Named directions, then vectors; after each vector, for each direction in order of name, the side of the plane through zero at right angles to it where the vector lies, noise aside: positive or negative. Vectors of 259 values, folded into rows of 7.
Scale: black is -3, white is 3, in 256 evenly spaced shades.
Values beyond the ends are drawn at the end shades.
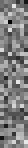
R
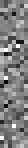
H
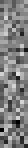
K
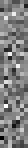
negative, positive, positive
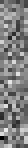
negative, positive, positive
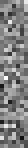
positive, positive, negative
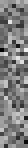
negative, negative, negative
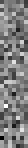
negative, positive, positive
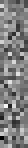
negative, positive, positive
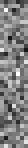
positive, positive, positive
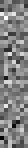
negative, positive, positive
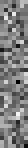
negative, positive, negative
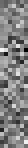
positive, positive, positive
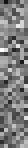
positive, positive, positive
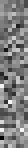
negative, negative, positive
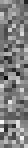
negative, negative, positive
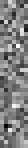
positive, negative, positive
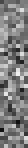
positive, positive, positive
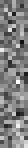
positive, negative, positive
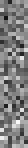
positive, negative, negative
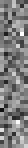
positive, negative, positive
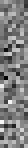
negative, negative, positive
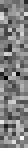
negative, negative, positive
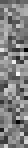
positive, positive, positive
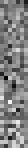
negative, negative, positive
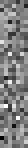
negative, positive, positive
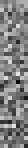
positive, positive, negative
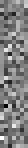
positive, negative, negative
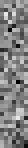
negative, positive, negative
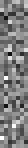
positive, negative, negative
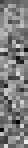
positive, positive, positive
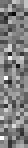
positive, negative, negative
